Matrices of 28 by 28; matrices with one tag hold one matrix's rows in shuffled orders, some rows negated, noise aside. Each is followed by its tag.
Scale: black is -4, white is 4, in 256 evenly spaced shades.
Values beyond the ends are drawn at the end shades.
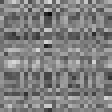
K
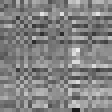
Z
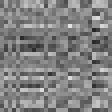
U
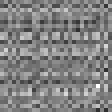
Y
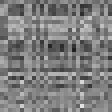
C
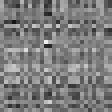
K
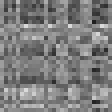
U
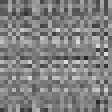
Y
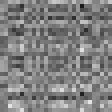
C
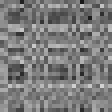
C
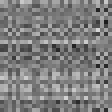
Y
